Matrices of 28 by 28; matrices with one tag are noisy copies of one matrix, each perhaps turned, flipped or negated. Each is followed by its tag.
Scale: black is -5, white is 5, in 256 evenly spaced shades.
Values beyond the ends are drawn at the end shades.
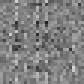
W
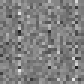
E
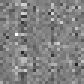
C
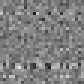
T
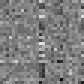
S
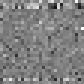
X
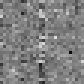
S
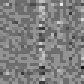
S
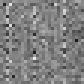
E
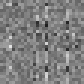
W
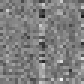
S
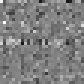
S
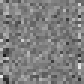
X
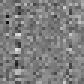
T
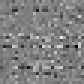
W
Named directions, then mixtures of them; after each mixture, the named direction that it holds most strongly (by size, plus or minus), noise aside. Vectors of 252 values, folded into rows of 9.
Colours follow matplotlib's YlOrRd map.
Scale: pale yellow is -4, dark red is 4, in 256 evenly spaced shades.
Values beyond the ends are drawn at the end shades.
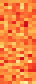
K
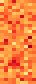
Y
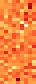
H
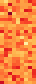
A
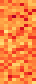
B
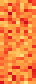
A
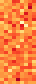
H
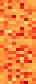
K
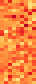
B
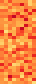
B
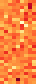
H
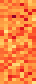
B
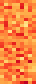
K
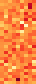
H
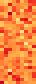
A
